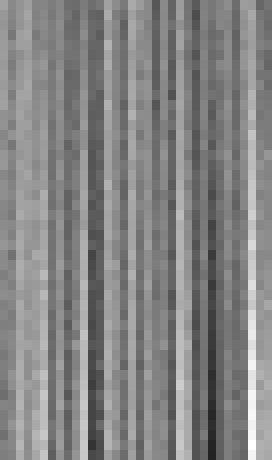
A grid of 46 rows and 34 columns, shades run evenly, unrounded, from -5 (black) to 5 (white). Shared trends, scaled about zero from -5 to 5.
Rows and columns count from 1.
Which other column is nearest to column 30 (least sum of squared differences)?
16
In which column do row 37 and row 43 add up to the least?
27
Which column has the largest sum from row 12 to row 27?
32
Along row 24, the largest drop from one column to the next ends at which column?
12
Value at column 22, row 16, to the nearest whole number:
-1
